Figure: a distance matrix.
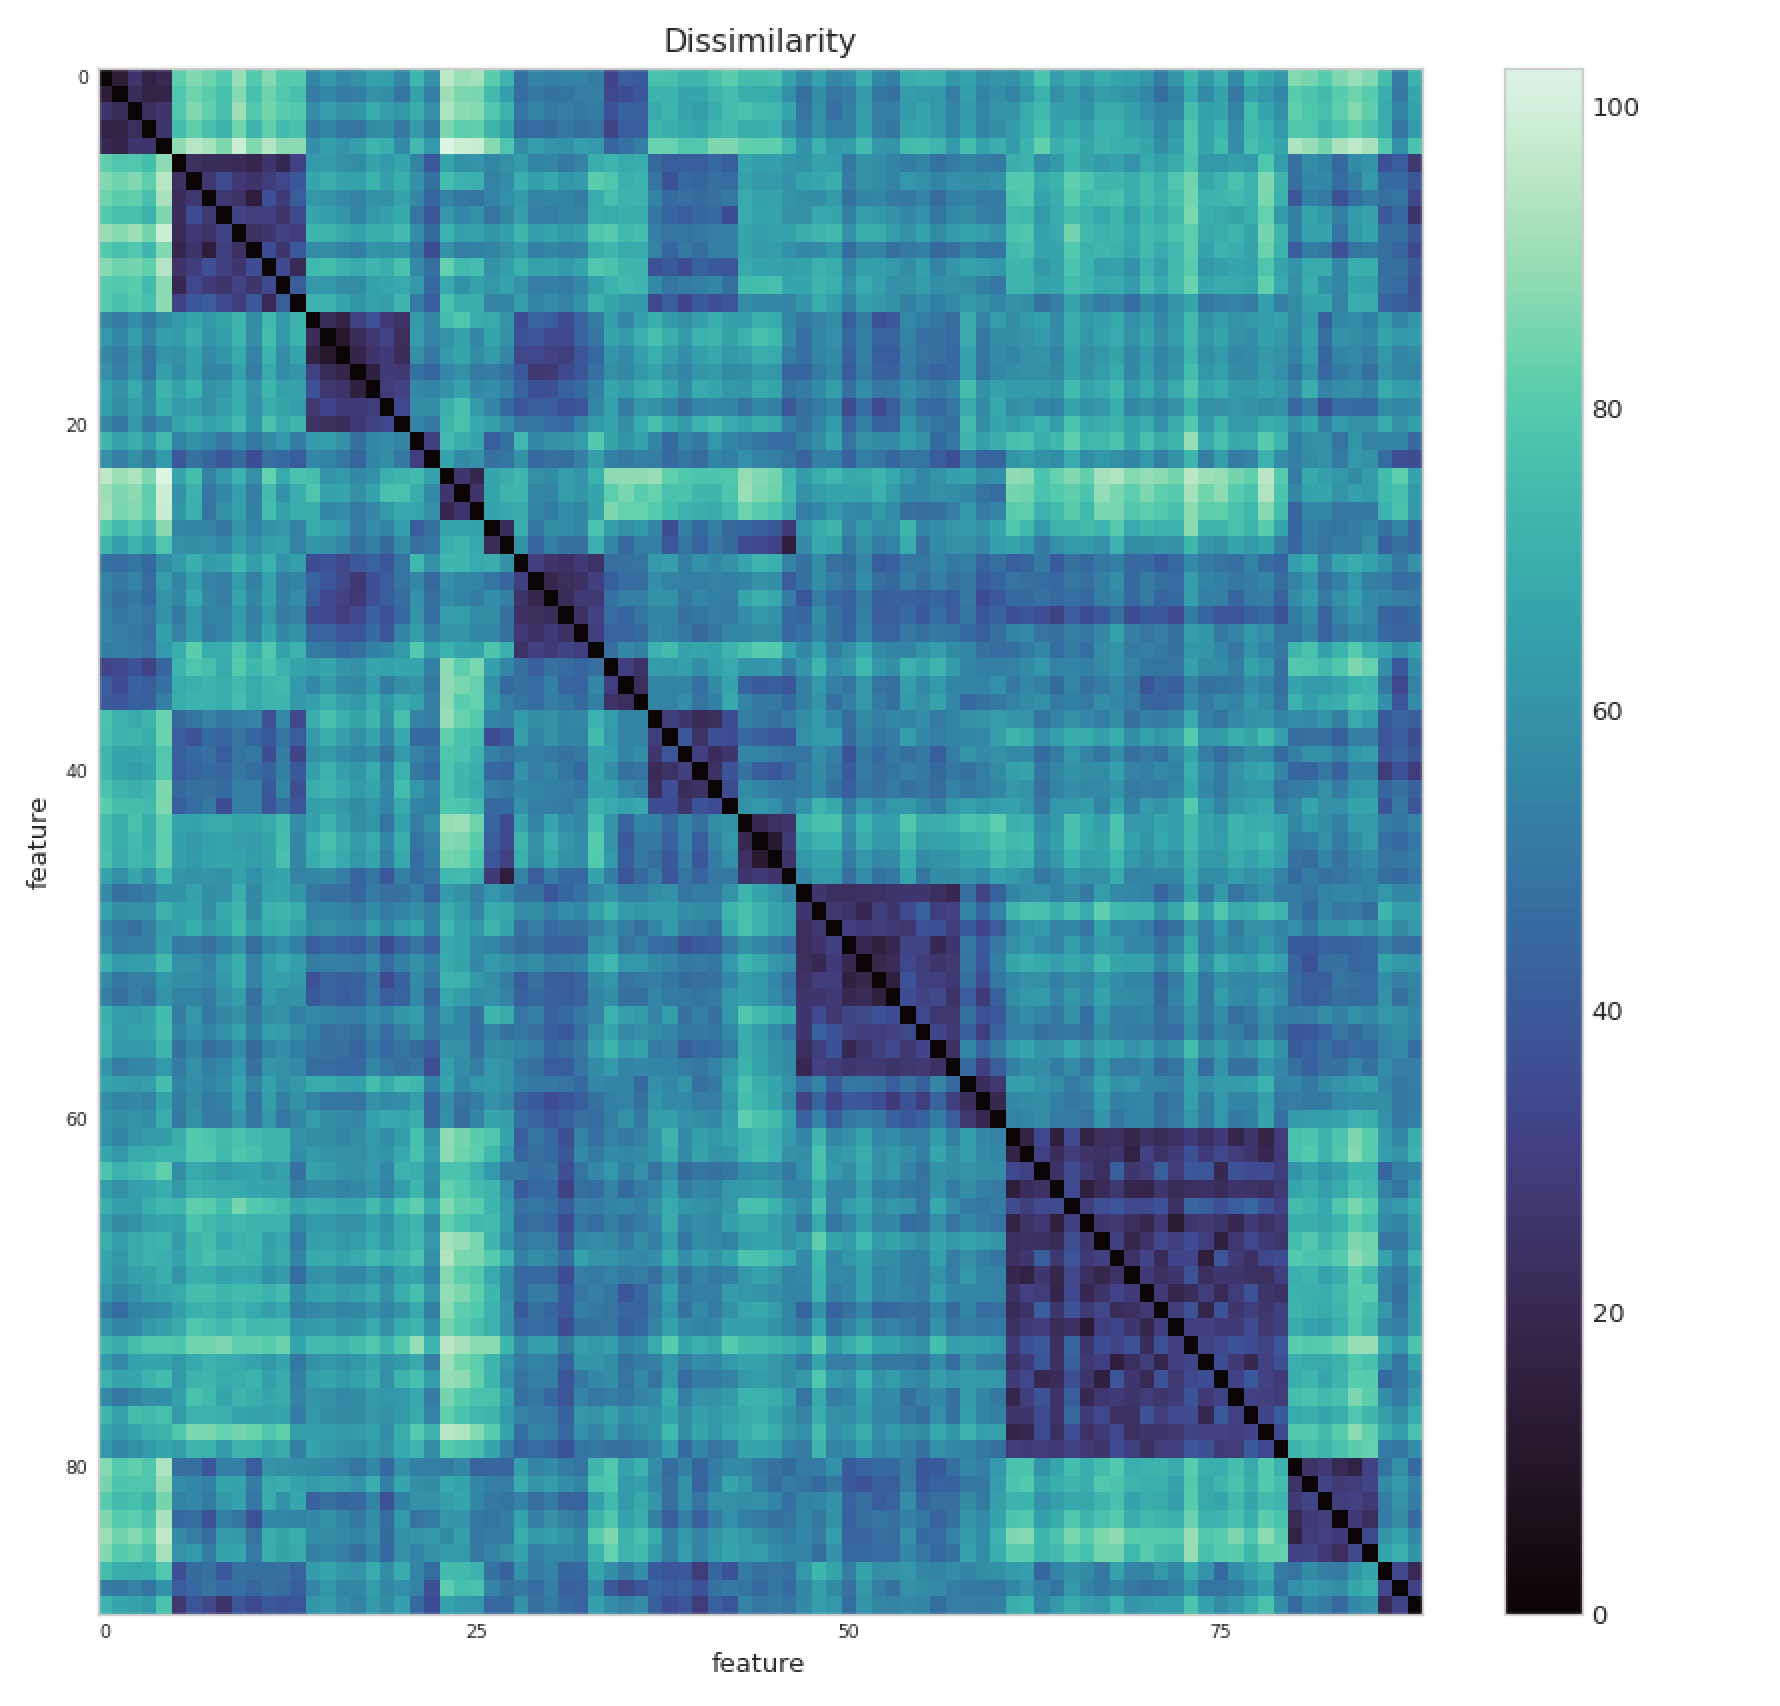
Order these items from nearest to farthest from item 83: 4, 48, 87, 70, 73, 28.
48, 87, 28, 70, 73, 4
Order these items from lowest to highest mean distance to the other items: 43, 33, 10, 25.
10, 33, 43, 25
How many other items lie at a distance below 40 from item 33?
5
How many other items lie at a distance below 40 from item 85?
5
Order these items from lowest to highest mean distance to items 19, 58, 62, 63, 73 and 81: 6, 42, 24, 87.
87, 42, 6, 24
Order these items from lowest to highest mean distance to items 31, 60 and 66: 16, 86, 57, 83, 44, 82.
57, 16, 86, 82, 83, 44
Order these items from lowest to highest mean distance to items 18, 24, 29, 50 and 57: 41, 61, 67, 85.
85, 41, 61, 67
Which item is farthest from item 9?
4
